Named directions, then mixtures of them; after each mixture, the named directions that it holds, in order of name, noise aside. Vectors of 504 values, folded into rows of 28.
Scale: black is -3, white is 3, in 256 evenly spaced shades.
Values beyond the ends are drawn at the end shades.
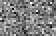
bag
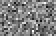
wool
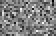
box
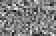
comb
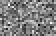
bag, wool.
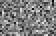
box.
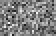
box, wool.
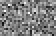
comb, wool.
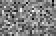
box, wool.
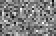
box.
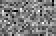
box, comb, wool.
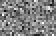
bag, box, comb.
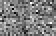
bag.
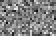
comb.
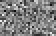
comb.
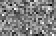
bag, comb.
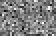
bag, box, comb.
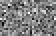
comb, wool.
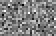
comb, wool.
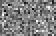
box, comb, wool.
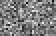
bag, box, wool.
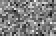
bag, comb, wool.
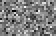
bag, comb, wool.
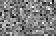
bag, box.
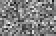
bag, box, wool.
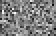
bag, box.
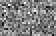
comb, wool.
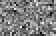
bag, comb, wool.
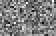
bag, box, wool.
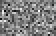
bag, box, comb.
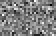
bag, comb.
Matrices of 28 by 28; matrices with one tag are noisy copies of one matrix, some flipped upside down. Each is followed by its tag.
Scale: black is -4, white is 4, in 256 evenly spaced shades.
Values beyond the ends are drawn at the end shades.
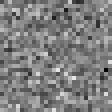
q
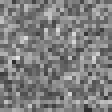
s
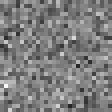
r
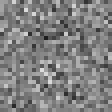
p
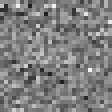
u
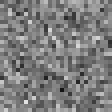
p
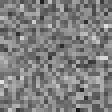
r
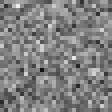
u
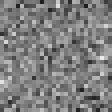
r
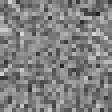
r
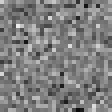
q
